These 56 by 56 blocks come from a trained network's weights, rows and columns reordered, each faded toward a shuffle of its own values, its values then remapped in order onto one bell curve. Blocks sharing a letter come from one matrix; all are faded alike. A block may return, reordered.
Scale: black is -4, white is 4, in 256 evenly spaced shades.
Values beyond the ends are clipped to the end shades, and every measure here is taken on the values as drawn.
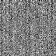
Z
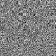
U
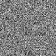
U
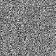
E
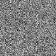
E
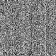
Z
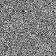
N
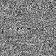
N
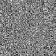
N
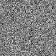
E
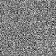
N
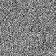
U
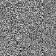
E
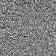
N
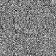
U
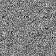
N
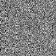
E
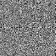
E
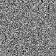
E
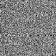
N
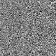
N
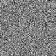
N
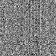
Z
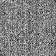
Z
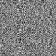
U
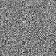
N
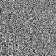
N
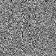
E
